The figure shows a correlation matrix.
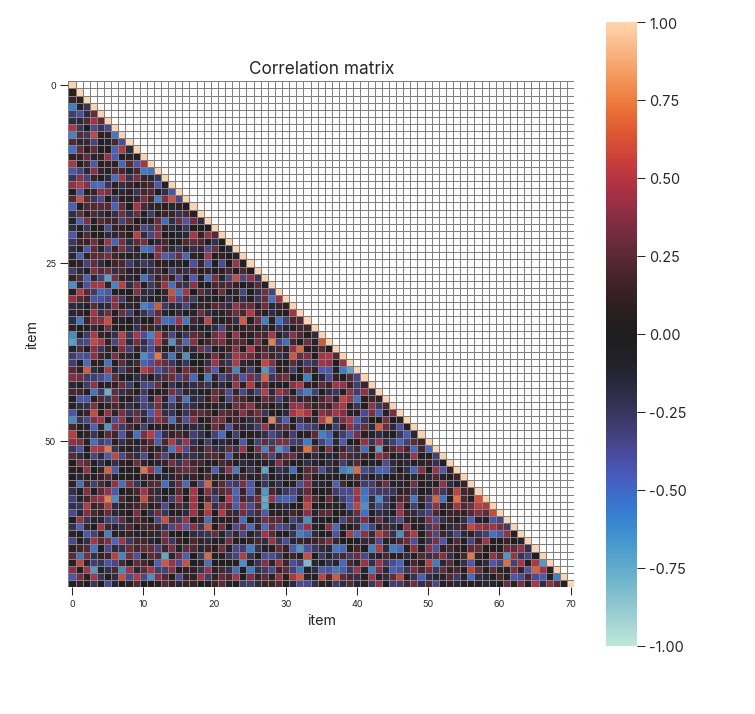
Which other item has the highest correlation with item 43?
48
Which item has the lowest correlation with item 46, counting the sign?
63
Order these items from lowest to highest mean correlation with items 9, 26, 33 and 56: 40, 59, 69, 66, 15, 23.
23, 69, 40, 15, 66, 59
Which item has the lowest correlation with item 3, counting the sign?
68
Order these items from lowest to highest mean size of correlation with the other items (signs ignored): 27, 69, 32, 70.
70, 32, 69, 27
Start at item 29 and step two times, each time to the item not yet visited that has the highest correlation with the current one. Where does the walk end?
16
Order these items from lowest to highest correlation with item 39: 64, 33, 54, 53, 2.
54, 2, 33, 53, 64
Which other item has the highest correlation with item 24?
33
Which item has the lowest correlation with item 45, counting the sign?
65
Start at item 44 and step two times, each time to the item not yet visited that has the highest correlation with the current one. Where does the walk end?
12
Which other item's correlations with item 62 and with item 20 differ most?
27
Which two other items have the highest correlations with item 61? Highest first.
67, 13
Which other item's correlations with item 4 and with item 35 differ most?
69
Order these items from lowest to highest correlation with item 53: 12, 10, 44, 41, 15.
44, 15, 12, 41, 10
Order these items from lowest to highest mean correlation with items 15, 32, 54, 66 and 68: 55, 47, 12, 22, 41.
41, 47, 12, 22, 55
